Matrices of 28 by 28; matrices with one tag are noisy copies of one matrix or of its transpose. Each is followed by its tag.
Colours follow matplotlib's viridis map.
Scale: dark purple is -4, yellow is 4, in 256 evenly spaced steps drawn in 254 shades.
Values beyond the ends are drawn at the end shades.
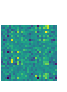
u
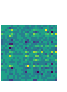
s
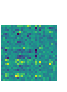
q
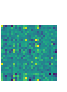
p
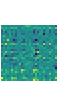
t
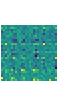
t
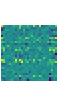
p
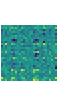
t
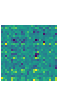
t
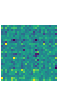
t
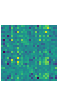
u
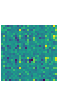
t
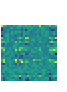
p
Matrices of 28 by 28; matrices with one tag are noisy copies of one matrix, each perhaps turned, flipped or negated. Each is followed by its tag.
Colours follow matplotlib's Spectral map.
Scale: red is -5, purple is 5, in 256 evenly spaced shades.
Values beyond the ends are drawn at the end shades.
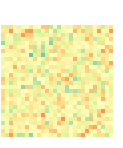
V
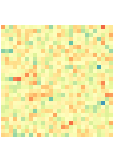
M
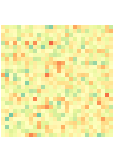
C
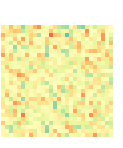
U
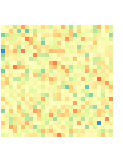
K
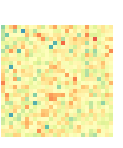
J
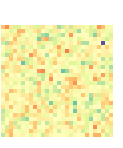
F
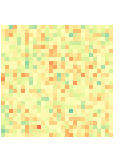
J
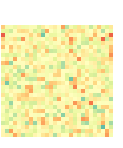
K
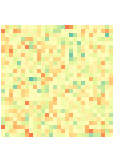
V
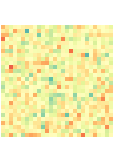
J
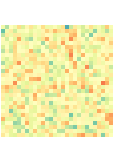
V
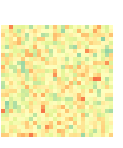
M
